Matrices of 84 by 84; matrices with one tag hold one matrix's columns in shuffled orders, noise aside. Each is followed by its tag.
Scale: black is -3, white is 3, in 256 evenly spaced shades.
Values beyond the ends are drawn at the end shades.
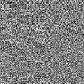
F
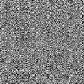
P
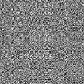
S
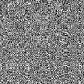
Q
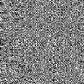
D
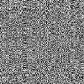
P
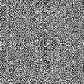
D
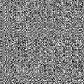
D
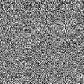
F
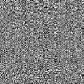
P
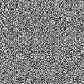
S
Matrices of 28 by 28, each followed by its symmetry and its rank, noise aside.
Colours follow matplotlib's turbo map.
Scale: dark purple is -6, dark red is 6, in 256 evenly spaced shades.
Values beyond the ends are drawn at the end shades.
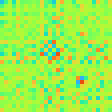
symmetric, rank four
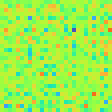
no symmetry, rank six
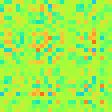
symmetric, rank three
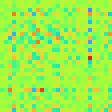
no symmetry, rank three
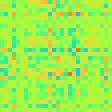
no symmetry, rank three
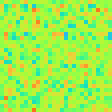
no symmetry, rank six
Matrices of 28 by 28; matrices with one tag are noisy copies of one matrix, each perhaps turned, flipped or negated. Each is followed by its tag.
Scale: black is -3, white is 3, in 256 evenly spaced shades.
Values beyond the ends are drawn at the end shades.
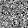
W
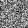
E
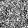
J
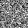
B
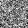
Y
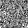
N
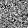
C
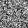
J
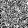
Y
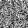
W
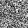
C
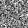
C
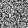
E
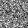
B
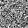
E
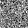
E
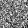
B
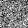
J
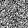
B
